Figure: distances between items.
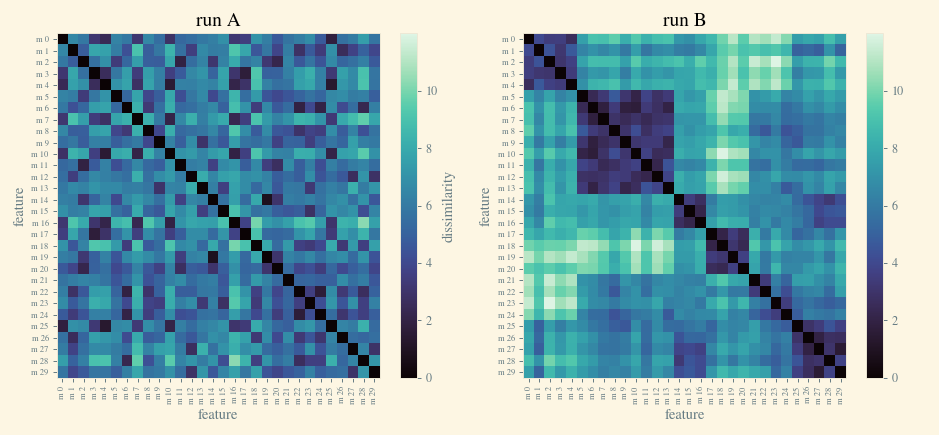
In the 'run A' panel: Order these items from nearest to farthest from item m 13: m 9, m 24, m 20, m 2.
m 9, m 20, m 24, m 2
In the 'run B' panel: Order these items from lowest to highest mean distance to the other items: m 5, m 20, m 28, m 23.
m 28, m 5, m 23, m 20
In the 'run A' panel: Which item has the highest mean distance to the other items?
m 16
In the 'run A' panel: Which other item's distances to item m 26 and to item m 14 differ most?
m 19
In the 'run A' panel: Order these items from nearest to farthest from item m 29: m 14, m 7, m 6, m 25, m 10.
m 14, m 25, m 6, m 10, m 7
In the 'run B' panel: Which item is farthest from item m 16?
m 2
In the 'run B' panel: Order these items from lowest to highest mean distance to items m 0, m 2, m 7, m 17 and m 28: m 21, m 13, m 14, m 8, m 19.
m 14, m 8, m 13, m 19, m 21
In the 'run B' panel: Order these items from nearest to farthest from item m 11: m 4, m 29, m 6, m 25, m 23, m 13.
m 6, m 13, m 25, m 29, m 23, m 4
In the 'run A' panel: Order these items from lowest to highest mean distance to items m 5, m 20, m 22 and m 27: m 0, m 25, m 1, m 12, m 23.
m 1, m 12, m 23, m 0, m 25
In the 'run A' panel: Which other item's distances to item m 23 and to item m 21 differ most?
m 18
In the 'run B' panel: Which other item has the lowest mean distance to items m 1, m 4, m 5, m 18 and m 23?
m 25
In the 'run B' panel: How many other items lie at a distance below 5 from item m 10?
8
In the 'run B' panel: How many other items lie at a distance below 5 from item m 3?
4
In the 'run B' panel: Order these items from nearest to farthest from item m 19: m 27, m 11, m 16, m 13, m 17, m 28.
m 17, m 28, m 27, m 16, m 11, m 13
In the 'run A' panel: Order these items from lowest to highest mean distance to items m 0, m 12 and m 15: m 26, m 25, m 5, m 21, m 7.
m 25, m 21, m 26, m 5, m 7
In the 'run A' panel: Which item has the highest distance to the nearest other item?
m 21
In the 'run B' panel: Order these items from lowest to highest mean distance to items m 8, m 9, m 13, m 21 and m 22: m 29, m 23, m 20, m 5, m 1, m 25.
m 5, m 25, m 23, m 29, m 1, m 20
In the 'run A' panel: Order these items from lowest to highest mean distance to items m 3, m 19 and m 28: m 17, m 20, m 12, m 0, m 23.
m 20, m 17, m 0, m 23, m 12
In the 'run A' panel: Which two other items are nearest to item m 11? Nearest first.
m 2, m 20
